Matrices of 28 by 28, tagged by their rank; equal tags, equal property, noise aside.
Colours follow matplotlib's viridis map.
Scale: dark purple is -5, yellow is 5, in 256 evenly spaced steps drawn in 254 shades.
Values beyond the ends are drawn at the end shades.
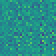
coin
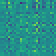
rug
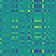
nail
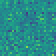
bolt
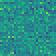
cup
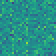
bolt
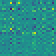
nail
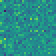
cup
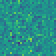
bolt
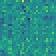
coin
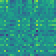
rug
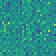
bolt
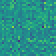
coin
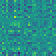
rug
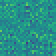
bolt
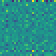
nail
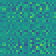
rug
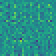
coin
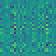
nail
